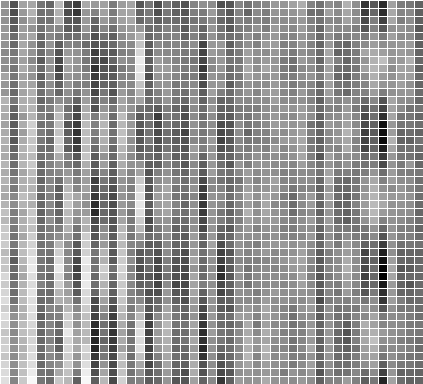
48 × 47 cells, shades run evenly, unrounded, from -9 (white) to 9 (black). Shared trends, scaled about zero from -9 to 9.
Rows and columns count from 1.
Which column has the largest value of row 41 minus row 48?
7
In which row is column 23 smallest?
1
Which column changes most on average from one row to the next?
43
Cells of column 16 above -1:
19
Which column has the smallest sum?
4
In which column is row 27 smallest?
16
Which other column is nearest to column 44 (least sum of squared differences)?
34
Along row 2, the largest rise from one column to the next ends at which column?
8
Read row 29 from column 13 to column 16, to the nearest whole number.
3 -4 0 -4
